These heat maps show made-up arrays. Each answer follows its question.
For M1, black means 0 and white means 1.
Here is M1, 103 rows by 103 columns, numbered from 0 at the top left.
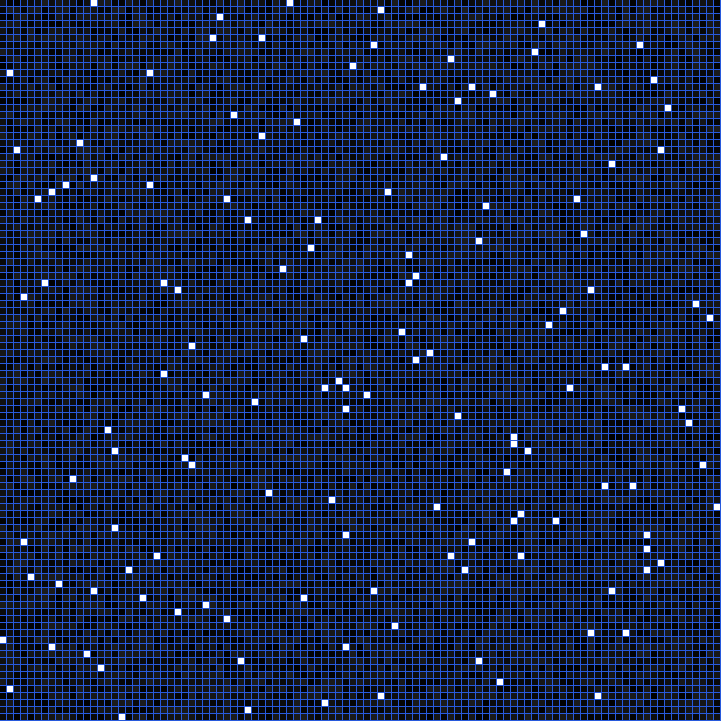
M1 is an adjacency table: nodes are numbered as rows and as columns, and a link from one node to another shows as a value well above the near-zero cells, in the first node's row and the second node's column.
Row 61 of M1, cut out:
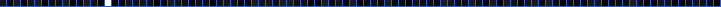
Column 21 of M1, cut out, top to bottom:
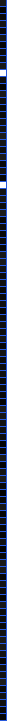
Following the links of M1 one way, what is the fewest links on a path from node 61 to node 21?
6
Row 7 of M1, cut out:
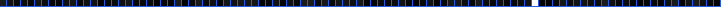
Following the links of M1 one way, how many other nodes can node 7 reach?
11
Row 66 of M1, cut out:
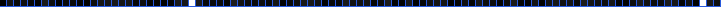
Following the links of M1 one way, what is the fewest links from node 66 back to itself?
4
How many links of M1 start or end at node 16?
3
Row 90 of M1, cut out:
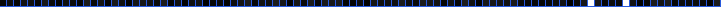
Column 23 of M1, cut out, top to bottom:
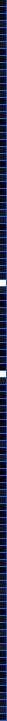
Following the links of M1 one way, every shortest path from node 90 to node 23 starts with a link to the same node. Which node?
node 84
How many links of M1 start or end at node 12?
4
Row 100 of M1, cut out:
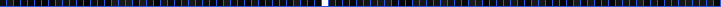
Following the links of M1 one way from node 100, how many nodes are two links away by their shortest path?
1
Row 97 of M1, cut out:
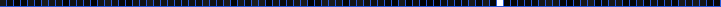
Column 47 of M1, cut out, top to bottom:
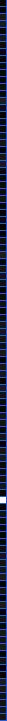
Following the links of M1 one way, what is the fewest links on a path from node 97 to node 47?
2
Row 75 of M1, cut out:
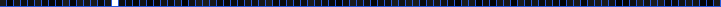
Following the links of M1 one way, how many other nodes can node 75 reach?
5
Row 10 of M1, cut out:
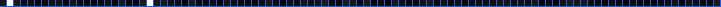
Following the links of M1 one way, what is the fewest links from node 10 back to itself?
4
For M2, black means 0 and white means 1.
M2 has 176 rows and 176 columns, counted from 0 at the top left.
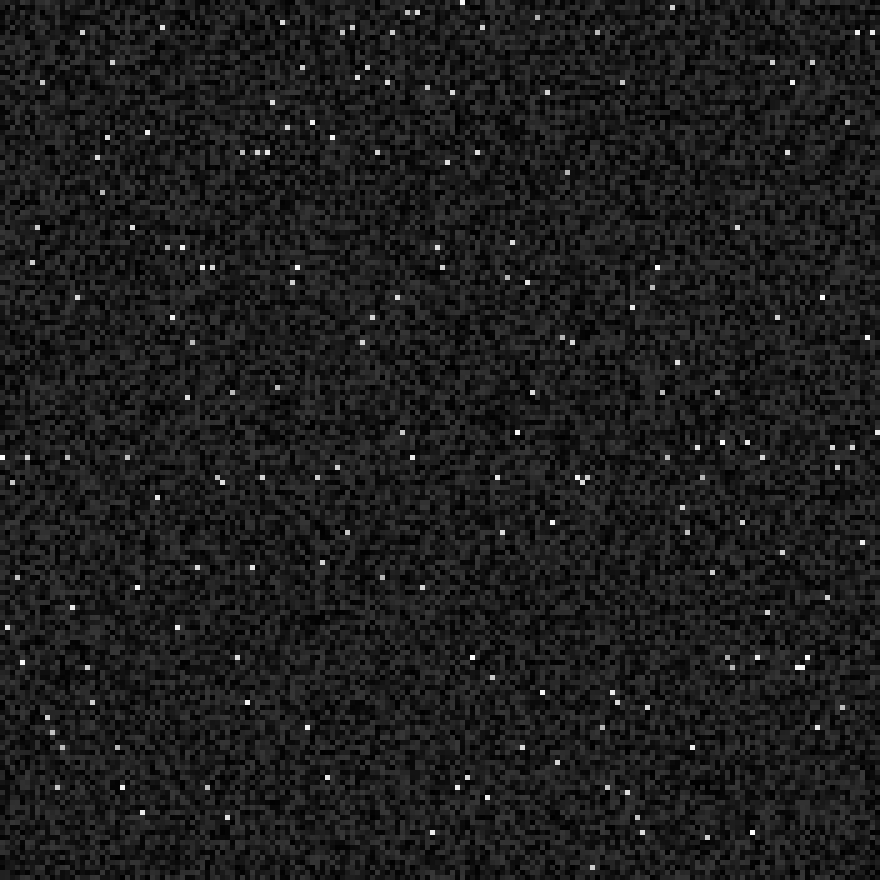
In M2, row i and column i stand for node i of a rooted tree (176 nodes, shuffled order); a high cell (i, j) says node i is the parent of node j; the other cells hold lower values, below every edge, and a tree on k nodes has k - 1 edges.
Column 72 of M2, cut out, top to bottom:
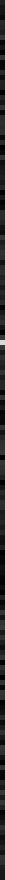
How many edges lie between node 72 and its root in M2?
5
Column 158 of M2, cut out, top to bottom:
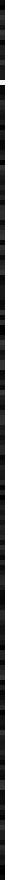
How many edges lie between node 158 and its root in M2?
5
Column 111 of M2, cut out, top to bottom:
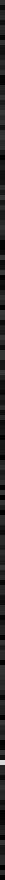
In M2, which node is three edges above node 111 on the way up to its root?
157
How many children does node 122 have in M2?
1
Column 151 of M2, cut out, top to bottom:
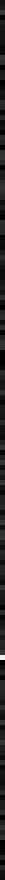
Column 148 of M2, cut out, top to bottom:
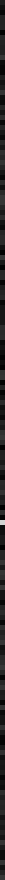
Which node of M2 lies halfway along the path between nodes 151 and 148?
88
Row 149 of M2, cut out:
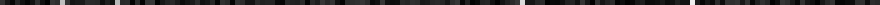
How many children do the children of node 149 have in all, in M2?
7
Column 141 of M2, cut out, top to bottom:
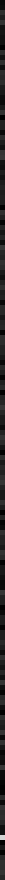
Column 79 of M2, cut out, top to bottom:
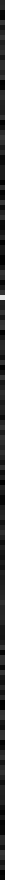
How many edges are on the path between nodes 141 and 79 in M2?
9
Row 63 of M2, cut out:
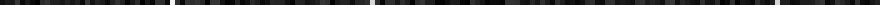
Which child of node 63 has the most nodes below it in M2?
155
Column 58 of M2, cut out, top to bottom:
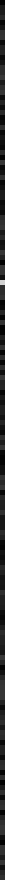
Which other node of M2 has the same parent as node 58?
105
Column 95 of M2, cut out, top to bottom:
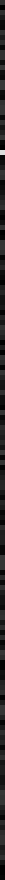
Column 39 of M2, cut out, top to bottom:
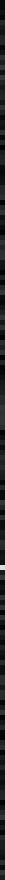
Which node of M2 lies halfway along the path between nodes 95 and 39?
34
